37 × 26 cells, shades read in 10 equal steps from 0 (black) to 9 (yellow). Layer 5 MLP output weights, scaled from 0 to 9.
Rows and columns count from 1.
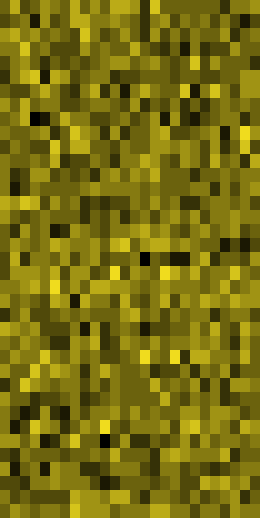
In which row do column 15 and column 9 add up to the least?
24
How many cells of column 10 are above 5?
10
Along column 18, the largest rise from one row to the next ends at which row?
20
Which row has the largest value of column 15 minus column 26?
26
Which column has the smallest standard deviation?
14
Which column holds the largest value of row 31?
11
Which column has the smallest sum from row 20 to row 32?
7
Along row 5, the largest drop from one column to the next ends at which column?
21
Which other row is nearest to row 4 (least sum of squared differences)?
8
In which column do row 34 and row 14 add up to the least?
2
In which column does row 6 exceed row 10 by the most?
6
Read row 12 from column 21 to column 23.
3 7 4
